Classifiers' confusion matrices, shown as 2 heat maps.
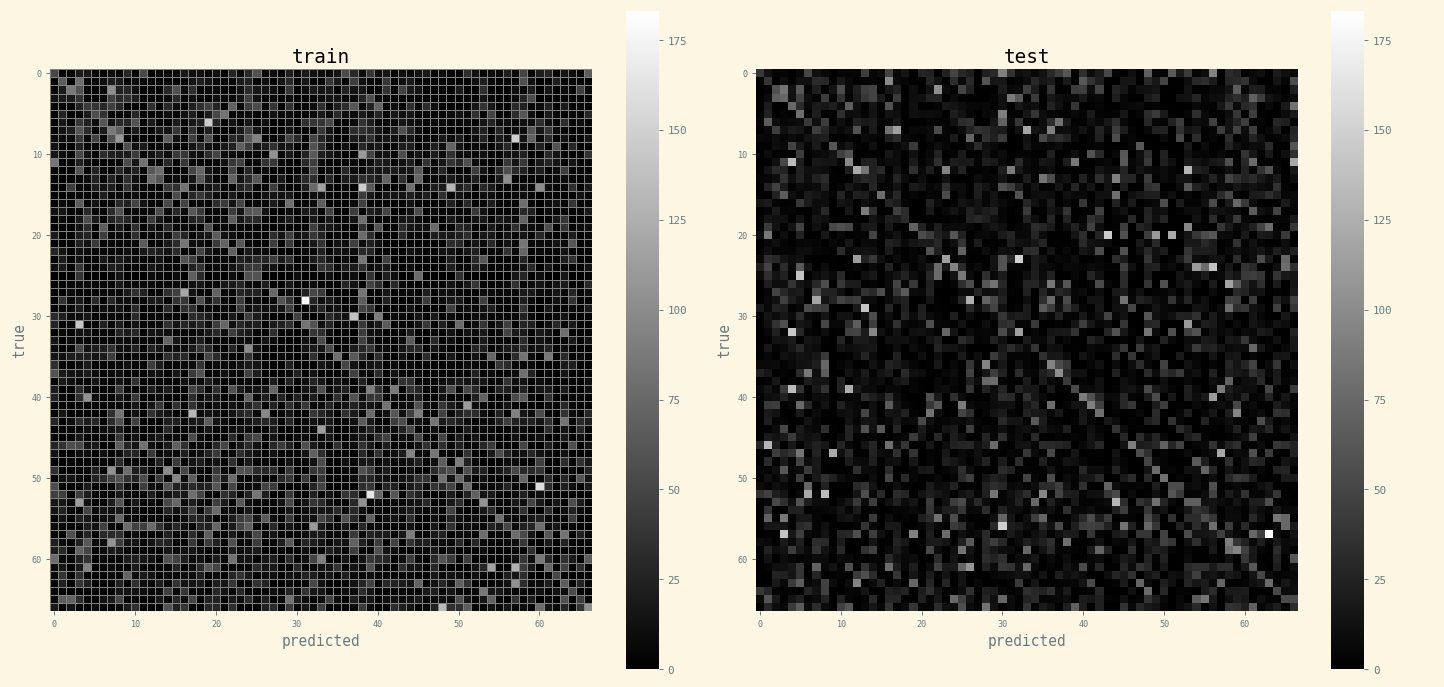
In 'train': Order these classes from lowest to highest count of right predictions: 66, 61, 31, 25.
25, 61, 31, 66
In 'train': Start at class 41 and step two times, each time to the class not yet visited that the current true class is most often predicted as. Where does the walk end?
60
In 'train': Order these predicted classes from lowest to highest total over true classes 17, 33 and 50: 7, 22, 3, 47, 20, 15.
3, 47, 20, 7, 22, 15
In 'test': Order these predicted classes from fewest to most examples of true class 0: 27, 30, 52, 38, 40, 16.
27, 52, 40, 16, 38, 30
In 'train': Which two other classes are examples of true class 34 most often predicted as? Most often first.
24, 3
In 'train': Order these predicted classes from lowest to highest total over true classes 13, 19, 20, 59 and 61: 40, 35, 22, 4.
35, 22, 40, 4
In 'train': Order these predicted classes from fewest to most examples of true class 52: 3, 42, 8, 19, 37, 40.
19, 8, 37, 3, 42, 40
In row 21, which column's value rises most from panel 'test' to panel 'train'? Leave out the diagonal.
58
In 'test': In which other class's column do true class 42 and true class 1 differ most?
16
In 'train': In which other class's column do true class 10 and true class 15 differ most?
27
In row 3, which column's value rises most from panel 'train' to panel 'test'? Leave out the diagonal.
31
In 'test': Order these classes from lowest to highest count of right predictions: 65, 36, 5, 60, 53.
60, 65, 53, 5, 36
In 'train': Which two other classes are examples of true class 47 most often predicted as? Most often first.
44, 32
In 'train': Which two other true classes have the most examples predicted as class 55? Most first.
47, 36
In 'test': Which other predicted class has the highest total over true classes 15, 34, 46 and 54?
1
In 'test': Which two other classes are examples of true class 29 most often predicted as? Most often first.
13, 58
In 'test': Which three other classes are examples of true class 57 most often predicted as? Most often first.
63, 3, 19
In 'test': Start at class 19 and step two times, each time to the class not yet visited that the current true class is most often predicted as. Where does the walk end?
44
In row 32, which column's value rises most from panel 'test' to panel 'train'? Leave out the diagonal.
63
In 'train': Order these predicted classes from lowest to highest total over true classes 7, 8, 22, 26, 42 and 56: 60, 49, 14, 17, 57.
49, 14, 60, 17, 57
